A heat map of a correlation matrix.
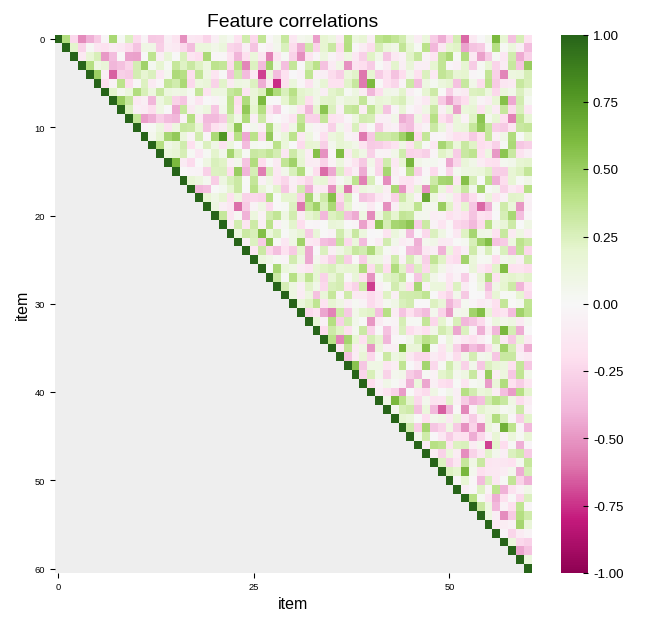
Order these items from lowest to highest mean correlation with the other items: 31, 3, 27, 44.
31, 3, 44, 27
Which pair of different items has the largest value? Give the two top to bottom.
11, 21
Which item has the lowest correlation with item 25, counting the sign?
32
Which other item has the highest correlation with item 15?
14
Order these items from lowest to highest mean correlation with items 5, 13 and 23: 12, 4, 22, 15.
12, 22, 4, 15
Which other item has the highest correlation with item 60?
3
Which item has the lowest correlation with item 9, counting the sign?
58
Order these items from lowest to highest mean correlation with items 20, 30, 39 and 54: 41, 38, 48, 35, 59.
38, 41, 59, 35, 48
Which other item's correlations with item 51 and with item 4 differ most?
5
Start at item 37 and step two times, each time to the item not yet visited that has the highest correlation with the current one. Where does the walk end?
55
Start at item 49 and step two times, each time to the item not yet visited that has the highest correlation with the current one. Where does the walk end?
16
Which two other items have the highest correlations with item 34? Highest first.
8, 37
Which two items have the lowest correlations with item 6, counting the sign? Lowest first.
2, 40
